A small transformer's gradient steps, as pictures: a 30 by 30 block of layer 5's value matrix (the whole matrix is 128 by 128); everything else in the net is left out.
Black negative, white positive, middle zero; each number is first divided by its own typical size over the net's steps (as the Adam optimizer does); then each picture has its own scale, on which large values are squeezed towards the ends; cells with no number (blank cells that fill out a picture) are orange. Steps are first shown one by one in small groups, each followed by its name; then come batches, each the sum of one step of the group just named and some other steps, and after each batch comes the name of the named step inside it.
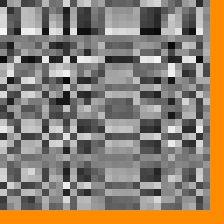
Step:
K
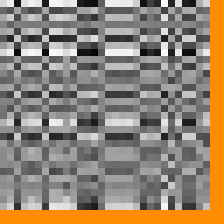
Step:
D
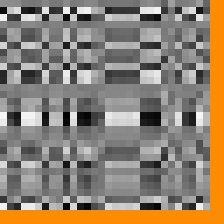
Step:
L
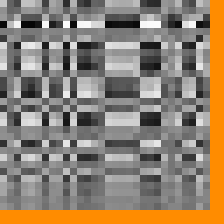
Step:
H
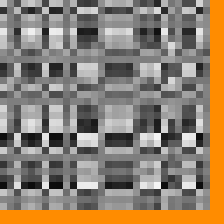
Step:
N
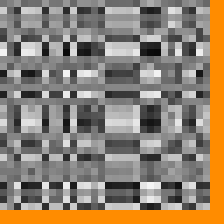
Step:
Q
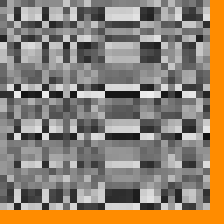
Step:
Q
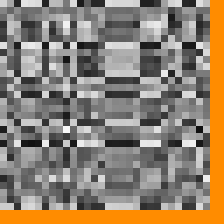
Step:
H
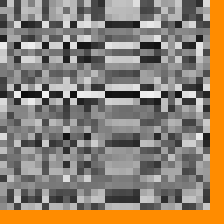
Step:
H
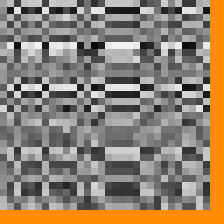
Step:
D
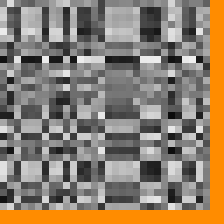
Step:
K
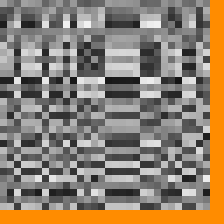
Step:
H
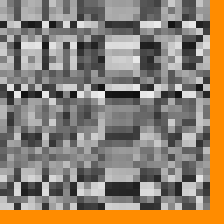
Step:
H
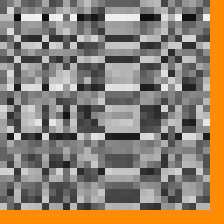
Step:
L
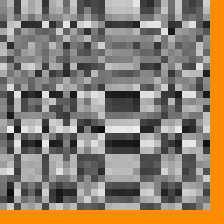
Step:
H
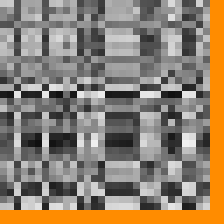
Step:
N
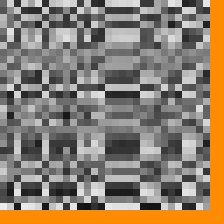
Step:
L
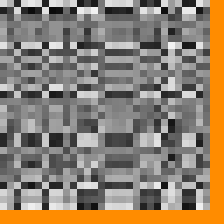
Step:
N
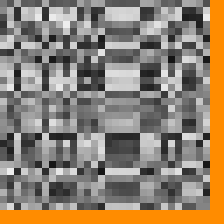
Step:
H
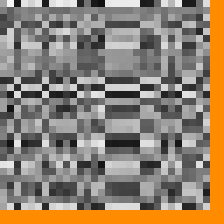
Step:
D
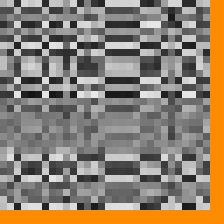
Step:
H
